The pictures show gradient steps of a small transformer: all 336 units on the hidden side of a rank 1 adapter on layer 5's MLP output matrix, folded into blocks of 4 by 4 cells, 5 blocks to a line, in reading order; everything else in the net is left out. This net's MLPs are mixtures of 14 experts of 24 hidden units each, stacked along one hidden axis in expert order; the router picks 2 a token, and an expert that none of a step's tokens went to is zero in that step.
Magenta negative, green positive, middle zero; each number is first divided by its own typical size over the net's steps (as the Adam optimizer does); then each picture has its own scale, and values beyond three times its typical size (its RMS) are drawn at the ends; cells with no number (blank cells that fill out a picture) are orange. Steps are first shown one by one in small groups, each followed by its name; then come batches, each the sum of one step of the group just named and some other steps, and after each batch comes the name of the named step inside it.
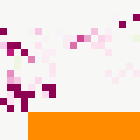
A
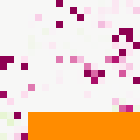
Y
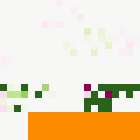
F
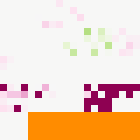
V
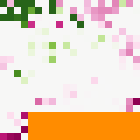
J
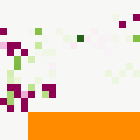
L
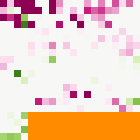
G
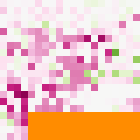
A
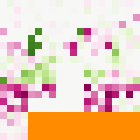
V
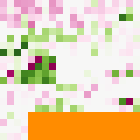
G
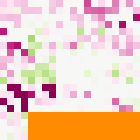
A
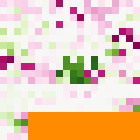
Y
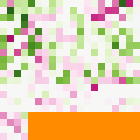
J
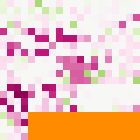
A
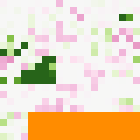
Y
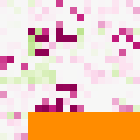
Y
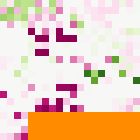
J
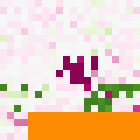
F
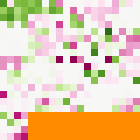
J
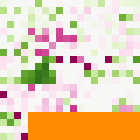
Y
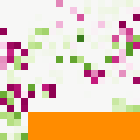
L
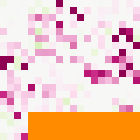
Y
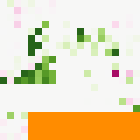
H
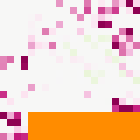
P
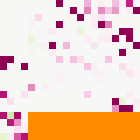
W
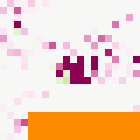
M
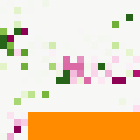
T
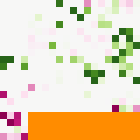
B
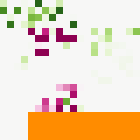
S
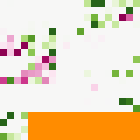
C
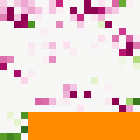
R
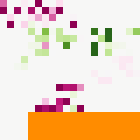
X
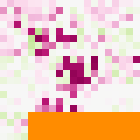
M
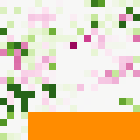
C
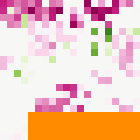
X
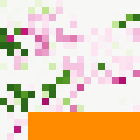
T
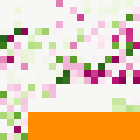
T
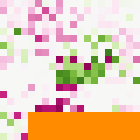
X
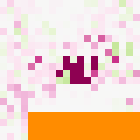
M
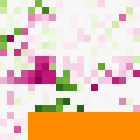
T
